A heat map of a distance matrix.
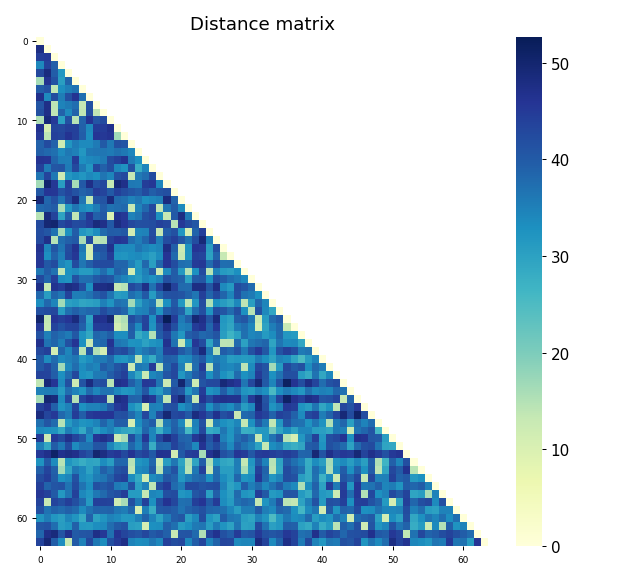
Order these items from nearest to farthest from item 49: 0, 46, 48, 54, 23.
48, 54, 0, 46, 23
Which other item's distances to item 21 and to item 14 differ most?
59
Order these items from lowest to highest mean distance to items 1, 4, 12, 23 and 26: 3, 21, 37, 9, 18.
37, 21, 3, 9, 18
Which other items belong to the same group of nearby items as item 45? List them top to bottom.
0, 5, 10, 18, 22, 43
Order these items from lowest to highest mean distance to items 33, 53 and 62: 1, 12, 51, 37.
37, 51, 12, 1
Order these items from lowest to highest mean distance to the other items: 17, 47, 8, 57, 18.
17, 57, 8, 18, 47
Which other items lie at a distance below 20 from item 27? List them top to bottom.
7, 20, 26, 38
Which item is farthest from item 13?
52
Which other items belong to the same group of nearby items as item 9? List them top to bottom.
2, 6, 8, 25, 39
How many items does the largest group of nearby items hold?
11
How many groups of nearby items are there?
14
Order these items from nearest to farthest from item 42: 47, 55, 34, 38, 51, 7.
55, 38, 7, 34, 51, 47
